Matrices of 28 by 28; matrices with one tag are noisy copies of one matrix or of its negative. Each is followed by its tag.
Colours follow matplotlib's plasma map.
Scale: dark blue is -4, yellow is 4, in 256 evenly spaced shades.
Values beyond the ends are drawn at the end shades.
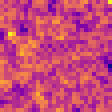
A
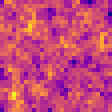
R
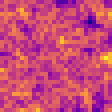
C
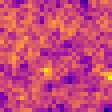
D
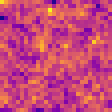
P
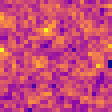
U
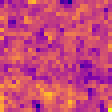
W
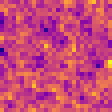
U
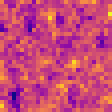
R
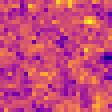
C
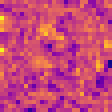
U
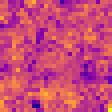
W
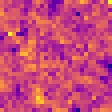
A
